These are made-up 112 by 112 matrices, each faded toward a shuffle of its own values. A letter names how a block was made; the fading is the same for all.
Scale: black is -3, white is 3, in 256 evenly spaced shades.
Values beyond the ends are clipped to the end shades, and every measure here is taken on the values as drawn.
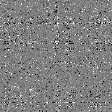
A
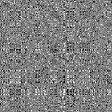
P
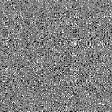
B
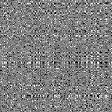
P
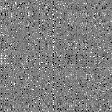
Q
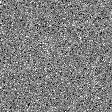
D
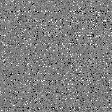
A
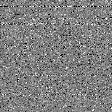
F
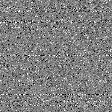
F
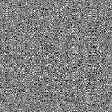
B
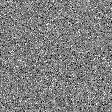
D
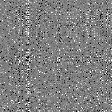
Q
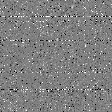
A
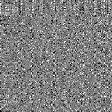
B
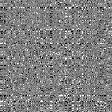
P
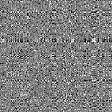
P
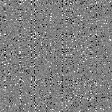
Q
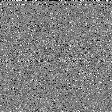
F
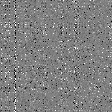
Q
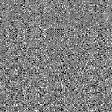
B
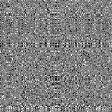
P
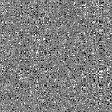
B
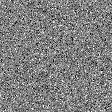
D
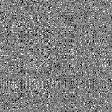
B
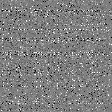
A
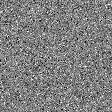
D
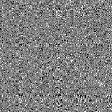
B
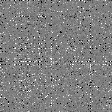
A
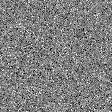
D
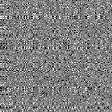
P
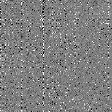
Q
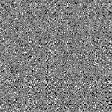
B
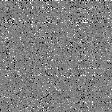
A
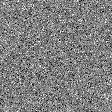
D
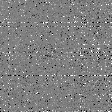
A
